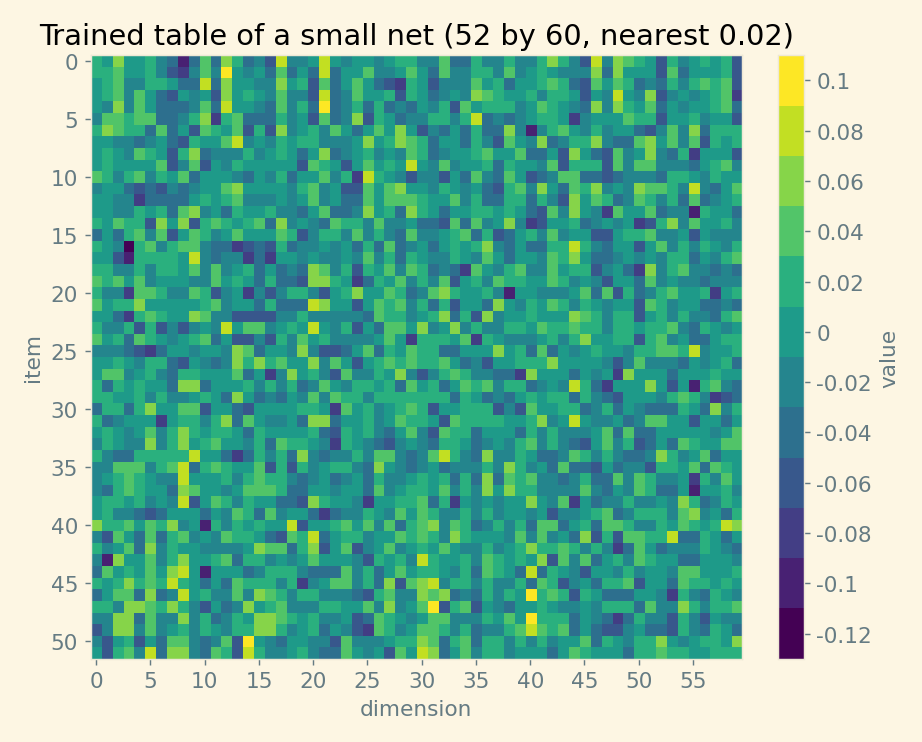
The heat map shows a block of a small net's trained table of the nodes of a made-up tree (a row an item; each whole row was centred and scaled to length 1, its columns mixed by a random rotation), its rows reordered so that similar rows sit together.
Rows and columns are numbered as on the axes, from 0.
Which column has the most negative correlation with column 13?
36
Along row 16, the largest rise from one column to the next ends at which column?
4
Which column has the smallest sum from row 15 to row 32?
3
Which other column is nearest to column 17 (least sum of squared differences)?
58
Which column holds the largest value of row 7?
13
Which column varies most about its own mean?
8
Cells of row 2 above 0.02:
12
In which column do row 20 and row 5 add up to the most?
24
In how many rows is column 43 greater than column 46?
25
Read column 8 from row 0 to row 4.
-0.1 -0.08 -0.04 0 -0.04
